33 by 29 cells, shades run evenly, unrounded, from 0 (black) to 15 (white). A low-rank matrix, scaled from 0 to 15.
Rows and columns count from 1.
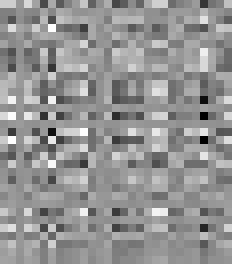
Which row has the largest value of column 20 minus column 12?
27
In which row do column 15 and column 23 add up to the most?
20
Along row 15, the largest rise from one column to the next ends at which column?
7
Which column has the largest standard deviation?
26
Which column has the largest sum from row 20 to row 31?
21
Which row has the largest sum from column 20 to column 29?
17
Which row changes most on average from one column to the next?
15
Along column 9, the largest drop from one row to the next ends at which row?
18
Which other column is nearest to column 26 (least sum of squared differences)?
8
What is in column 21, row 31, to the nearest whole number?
9
